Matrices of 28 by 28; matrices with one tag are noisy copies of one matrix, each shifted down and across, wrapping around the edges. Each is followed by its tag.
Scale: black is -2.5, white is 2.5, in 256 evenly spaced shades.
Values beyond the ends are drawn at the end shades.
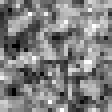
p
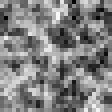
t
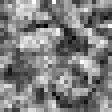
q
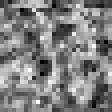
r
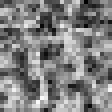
r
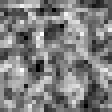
r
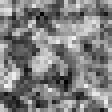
t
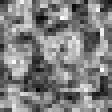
r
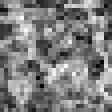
r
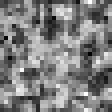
p
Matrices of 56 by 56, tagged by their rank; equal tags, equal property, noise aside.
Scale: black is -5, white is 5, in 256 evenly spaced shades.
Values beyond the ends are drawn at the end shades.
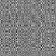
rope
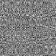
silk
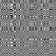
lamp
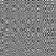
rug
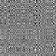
rope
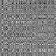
rope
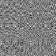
silk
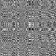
rope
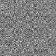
silk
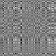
lamp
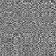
silk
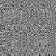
silk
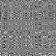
rope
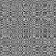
rug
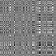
lamp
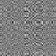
rope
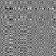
rug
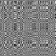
lamp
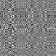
rug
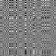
lamp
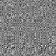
silk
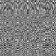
rug
